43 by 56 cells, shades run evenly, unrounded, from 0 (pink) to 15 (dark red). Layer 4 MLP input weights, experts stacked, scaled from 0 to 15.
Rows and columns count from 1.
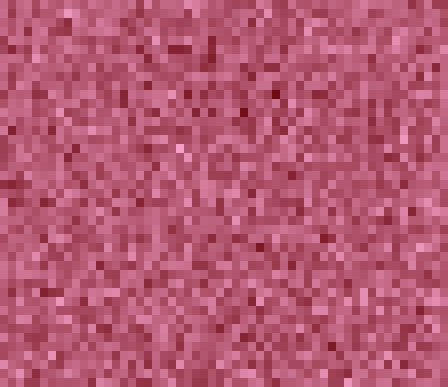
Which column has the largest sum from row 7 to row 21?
47
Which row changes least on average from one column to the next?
26
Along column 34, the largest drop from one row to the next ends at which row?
9
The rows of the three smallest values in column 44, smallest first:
43, 34, 6
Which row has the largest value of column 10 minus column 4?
20
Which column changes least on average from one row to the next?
56
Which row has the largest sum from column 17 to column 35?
8
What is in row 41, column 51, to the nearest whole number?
12
